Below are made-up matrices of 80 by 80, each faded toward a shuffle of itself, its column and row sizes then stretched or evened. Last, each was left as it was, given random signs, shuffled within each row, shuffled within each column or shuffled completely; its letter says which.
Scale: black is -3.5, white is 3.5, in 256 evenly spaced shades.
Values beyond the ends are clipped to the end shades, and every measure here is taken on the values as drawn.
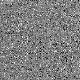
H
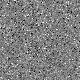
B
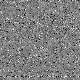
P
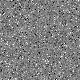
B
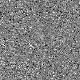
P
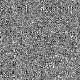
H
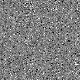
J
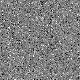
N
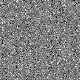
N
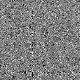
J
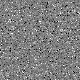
P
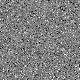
B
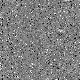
N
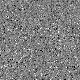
P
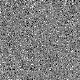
J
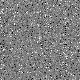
N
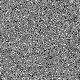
B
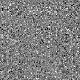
H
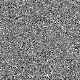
P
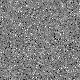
B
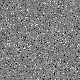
B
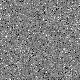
B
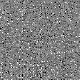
H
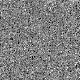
N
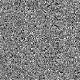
H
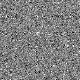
J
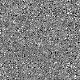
J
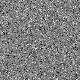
N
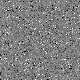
P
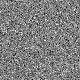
B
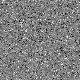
P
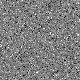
B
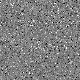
P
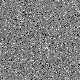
P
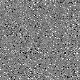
H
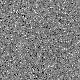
B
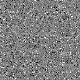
H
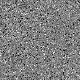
N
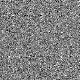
J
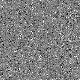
N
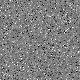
B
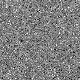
P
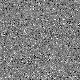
P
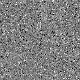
N
